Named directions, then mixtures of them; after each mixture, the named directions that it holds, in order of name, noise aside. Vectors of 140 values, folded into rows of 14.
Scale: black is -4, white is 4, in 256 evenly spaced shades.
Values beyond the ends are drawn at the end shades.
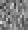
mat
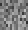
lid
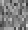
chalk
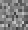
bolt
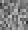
lid, mat.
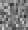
bolt, lid, mat.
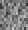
chalk, lid, mat.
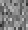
chalk.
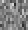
chalk, mat.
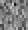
chalk, mat.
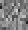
bolt, lid, mat.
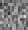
lid, mat.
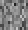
chalk, mat.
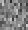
bolt, chalk, lid.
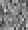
chalk.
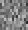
bolt, chalk, lid.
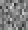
chalk, lid, mat.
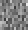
chalk, lid, mat.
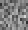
lid, mat.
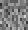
lid, mat.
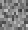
bolt, chalk, lid.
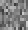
chalk, lid.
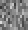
mat.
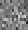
bolt, lid.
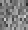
chalk, lid.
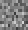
bolt.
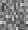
bolt, lid, mat.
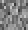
chalk, lid, mat.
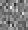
chalk, lid, mat.
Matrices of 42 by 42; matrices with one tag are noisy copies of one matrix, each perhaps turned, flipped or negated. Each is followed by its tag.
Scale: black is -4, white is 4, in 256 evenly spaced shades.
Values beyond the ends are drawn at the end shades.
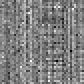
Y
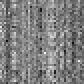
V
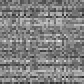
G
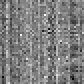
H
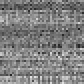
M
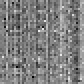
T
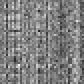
T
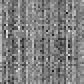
G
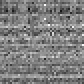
H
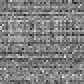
Y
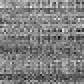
M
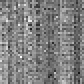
M
